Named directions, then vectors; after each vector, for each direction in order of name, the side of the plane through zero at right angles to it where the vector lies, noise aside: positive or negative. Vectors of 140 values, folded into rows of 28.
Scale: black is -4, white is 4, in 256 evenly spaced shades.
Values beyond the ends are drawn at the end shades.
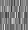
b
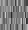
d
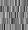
negative, positive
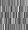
positive, negative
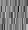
negative, positive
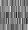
positive, positive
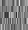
positive, negative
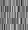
negative, negative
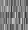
positive, positive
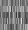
positive, positive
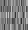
negative, negative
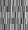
negative, negative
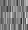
negative, negative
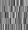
positive, negative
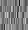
negative, positive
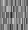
positive, positive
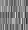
positive, positive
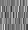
positive, negative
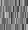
negative, positive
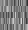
positive, positive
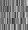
negative, negative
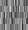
negative, positive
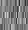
negative, positive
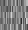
negative, negative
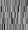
negative, positive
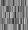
negative, negative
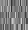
positive, positive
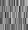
positive, negative
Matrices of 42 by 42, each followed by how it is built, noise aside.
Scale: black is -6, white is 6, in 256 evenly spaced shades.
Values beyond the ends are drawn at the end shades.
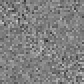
block diagonal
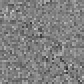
block diagonal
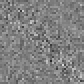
banded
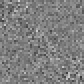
block diagonal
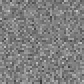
repeating columns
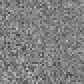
lower triangular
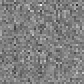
low rank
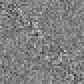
banded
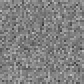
repeating columns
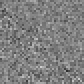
lower triangular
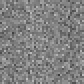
repeating rows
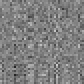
low rank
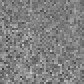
lower triangular
